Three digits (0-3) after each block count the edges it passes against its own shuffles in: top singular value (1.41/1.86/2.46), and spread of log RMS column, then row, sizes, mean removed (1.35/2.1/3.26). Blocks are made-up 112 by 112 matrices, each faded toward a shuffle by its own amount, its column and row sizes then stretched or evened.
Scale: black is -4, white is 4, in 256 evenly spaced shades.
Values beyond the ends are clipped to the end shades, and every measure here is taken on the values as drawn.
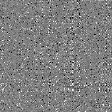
2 2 1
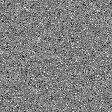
1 0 0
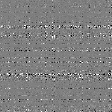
1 2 3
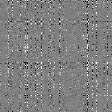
3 3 2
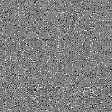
2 1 1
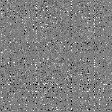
2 2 2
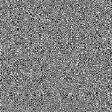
2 2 2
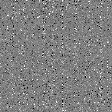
0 2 1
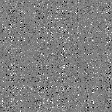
0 2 2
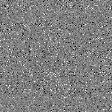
1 1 2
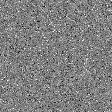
0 0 1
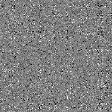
1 2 1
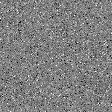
1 0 0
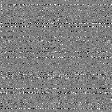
2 1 3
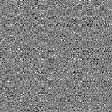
3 1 2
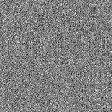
2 0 0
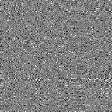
3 1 2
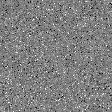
1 0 0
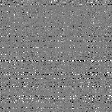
2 2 3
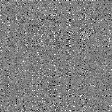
2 2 2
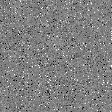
1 1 1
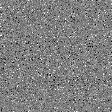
0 1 1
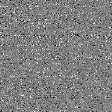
0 1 2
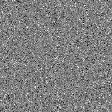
1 1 0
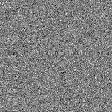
2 0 0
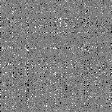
1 2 2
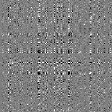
3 3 2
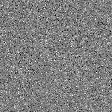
1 0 0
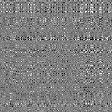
3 2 3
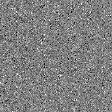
1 2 0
